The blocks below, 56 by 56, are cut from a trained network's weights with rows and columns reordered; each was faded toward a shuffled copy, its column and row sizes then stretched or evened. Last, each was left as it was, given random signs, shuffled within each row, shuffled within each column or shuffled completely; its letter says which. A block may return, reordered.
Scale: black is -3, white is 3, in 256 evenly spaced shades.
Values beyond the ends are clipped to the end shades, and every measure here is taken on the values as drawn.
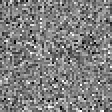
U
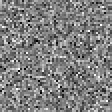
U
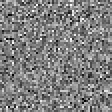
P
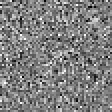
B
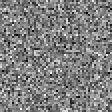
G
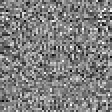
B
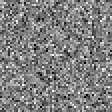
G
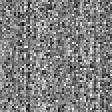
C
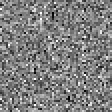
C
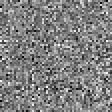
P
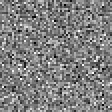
C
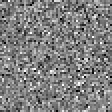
P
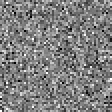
G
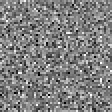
U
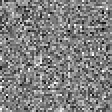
C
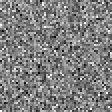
G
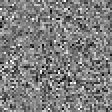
P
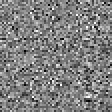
B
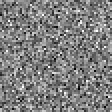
G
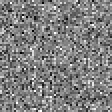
C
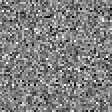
U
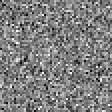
G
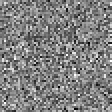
P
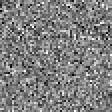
U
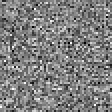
P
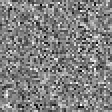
P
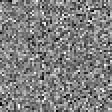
C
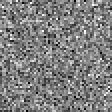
G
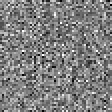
B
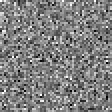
P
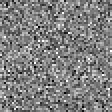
G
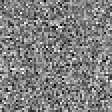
G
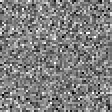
U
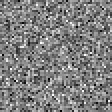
G
